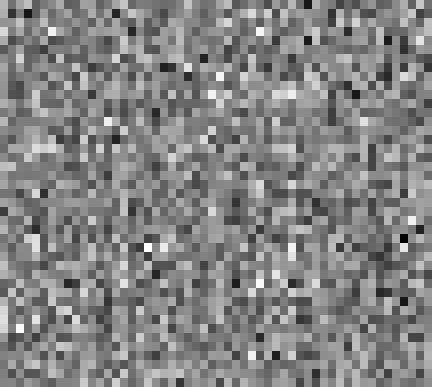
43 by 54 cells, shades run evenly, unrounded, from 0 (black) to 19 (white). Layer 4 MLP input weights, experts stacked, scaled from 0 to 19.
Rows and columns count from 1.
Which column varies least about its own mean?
25
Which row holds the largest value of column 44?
7
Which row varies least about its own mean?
15
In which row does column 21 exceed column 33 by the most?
38
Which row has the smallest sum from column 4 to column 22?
8
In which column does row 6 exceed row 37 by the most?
22
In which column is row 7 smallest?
26
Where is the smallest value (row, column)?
27, 51
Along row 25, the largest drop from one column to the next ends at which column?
5
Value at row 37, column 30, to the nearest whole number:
7
